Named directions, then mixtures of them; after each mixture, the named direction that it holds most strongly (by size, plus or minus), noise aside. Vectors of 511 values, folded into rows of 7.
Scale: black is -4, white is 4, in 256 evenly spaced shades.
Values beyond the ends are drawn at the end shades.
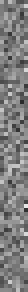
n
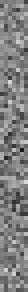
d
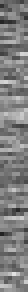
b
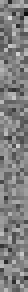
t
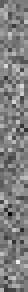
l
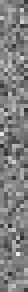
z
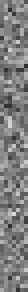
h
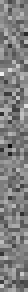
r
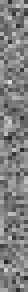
t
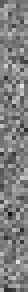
l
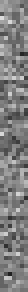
z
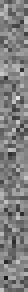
l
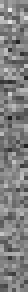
b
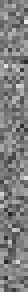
l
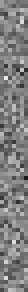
l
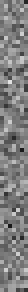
h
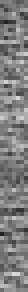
b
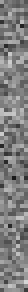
z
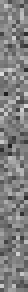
r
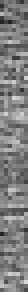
b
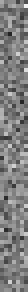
n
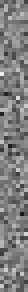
r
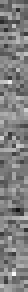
b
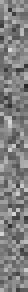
h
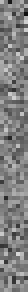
t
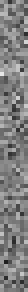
r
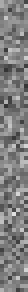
h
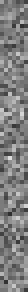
z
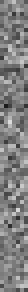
h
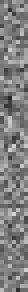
h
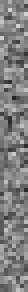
h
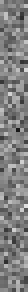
n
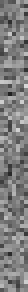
n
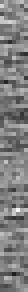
b
